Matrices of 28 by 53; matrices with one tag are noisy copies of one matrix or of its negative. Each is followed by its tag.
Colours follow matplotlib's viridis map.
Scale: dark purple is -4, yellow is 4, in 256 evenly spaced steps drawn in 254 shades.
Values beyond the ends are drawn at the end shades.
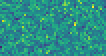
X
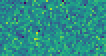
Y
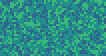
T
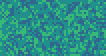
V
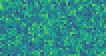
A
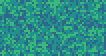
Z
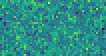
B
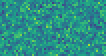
X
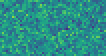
T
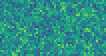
A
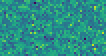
X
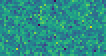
Z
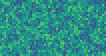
T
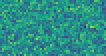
X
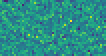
X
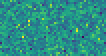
T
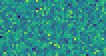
X
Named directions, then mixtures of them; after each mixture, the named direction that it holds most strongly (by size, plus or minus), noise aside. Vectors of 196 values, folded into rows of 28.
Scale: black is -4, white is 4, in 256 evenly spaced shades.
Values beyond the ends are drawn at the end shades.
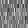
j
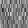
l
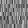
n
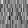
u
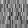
u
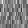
u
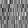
l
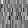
u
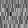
l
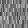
n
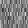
l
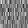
l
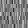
n
